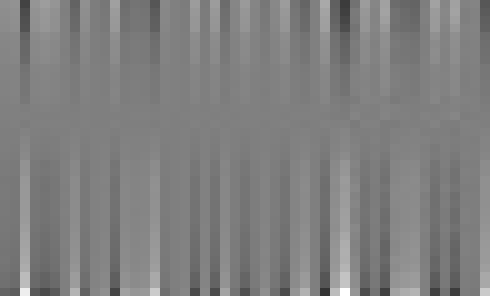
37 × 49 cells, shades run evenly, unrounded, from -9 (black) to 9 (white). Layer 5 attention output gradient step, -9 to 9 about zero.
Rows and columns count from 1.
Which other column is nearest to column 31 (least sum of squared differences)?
8
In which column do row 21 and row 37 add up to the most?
35
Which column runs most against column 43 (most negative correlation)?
47
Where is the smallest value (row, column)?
37, 33
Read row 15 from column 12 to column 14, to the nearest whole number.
0 0 0
